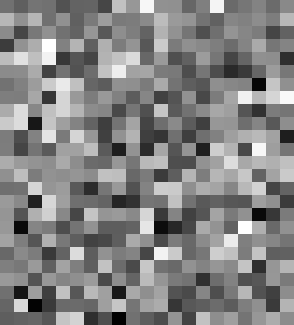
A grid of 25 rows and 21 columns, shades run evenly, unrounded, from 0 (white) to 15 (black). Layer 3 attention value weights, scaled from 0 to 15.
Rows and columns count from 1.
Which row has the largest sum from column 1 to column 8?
1
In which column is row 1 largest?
8
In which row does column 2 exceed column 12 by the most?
23
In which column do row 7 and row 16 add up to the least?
4
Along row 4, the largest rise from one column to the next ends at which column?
5
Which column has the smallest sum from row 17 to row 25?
11
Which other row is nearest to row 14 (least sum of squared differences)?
21
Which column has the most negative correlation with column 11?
6
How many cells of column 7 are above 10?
4
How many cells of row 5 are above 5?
14
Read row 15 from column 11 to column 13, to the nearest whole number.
7 3 3
